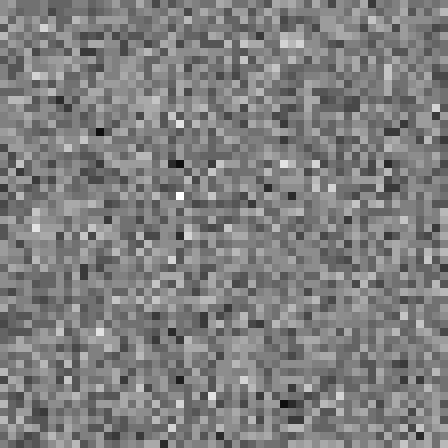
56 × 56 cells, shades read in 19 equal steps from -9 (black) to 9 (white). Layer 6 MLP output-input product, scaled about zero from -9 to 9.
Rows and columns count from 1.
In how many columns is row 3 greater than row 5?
30
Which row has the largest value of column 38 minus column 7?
6
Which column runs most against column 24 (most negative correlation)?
23
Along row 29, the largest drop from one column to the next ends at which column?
55
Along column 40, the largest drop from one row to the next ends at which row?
22
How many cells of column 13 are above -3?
46
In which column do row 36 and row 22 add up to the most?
27
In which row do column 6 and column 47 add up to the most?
4
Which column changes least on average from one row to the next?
17
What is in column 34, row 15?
0
